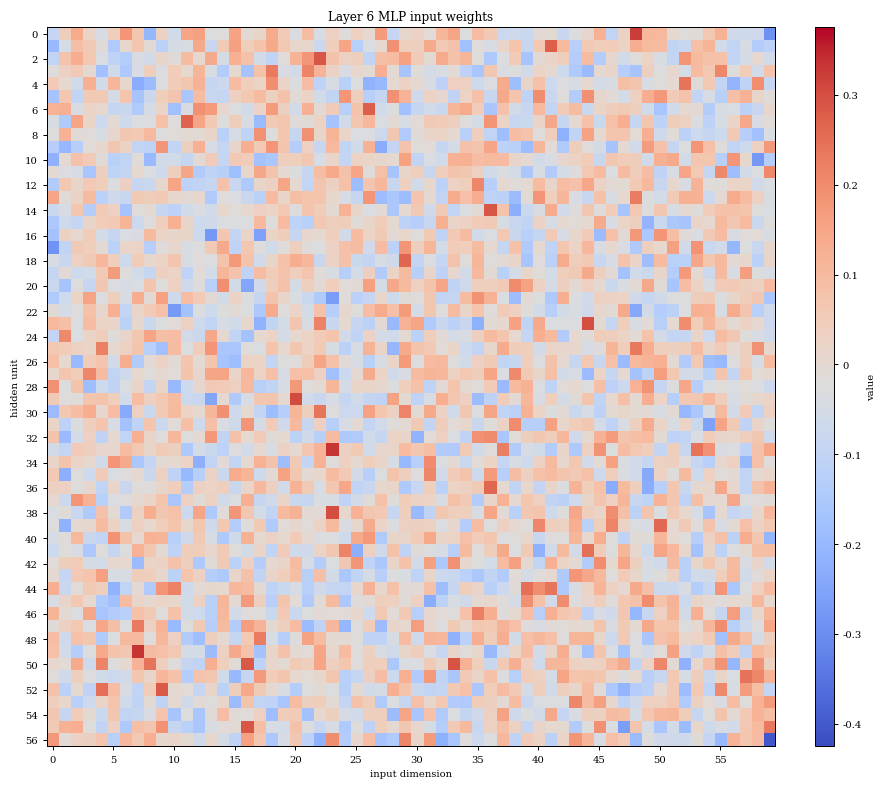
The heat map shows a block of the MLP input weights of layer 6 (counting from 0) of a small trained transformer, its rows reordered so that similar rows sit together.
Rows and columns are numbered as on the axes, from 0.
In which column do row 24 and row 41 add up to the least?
25
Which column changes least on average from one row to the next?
19
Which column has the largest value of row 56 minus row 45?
31
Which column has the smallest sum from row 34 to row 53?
52
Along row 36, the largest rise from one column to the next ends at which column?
47
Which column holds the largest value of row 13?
48
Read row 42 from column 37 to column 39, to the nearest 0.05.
0.1 0.15 0
